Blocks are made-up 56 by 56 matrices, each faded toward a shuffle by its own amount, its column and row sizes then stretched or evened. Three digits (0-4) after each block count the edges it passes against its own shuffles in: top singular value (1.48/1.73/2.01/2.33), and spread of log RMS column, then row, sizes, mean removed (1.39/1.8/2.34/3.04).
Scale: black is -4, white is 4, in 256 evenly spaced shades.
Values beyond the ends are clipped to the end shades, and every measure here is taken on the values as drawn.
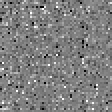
0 1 1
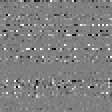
1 0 4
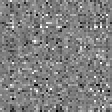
3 2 2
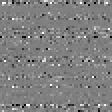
2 0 4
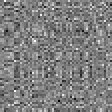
4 1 0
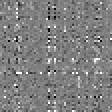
3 3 3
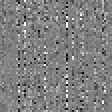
1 4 1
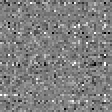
2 2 3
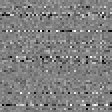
2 0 4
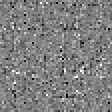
0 2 1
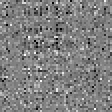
2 2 1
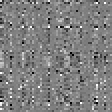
4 3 2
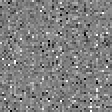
1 2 0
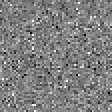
2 0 0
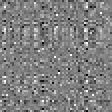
4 2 1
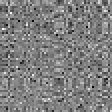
4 1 0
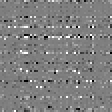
4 2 4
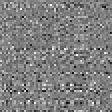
4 0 3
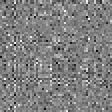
4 2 1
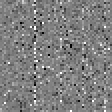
2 2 0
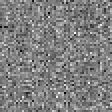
3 0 0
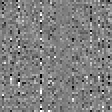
1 4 1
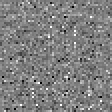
0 0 1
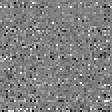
2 1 3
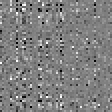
3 4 2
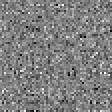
2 0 2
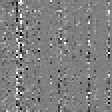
2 4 0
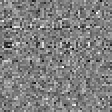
3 0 2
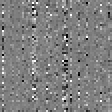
1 4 1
